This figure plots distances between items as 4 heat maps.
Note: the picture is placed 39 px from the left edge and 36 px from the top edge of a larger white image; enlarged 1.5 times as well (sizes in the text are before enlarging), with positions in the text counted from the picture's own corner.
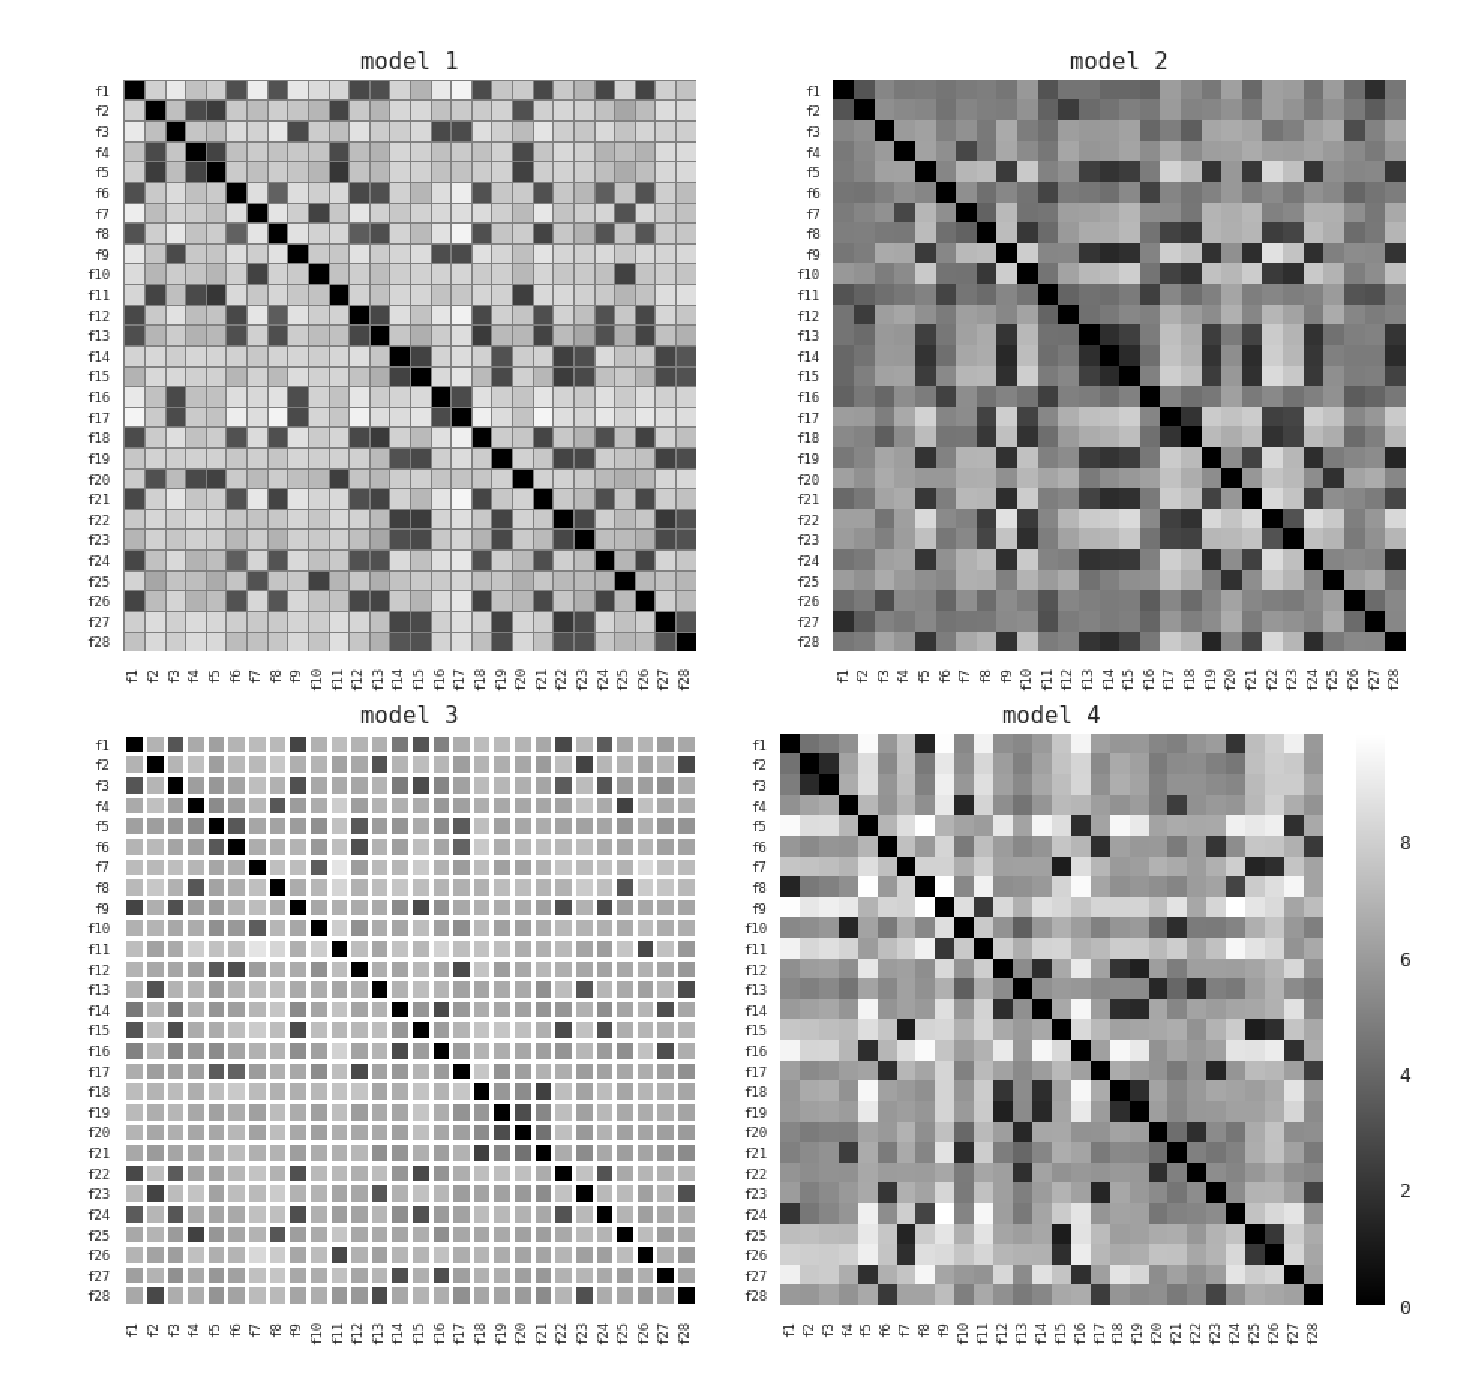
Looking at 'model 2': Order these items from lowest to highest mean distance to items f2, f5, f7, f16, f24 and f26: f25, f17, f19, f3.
f19, f3, f25, f17
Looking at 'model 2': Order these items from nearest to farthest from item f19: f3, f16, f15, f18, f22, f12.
f15, f16, f12, f3, f18, f22
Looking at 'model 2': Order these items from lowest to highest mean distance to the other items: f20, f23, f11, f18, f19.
f11, f19, f18, f23, f20
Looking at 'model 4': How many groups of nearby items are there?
9
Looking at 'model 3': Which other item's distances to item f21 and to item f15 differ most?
f18
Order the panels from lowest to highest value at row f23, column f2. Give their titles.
model 3, model 4, model 2, model 1
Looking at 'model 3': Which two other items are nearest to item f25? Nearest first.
f4, f8
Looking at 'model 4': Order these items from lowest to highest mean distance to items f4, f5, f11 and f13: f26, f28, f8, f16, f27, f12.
f27, f16, f28, f12, f8, f26
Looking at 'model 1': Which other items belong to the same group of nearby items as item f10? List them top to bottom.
f7, f25
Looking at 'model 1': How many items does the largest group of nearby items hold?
9
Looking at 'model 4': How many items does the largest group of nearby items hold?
4
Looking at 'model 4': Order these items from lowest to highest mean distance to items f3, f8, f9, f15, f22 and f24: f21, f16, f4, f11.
f21, f4, f11, f16
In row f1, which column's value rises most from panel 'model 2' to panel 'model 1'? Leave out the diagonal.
f27
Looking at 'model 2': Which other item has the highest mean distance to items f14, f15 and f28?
f22
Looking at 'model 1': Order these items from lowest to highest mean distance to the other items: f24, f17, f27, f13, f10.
f13, f24, f27, f10, f17
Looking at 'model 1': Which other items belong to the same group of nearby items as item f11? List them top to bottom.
f2, f4, f5, f20
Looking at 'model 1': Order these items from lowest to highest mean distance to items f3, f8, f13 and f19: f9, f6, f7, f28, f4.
f6, f28, f9, f4, f7
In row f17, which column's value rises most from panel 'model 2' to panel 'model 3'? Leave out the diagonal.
f18
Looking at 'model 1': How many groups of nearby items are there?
5
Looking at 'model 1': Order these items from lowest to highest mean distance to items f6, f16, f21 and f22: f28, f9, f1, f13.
f13, f1, f28, f9
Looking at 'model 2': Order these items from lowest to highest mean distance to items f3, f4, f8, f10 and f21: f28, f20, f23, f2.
f23, f2, f28, f20
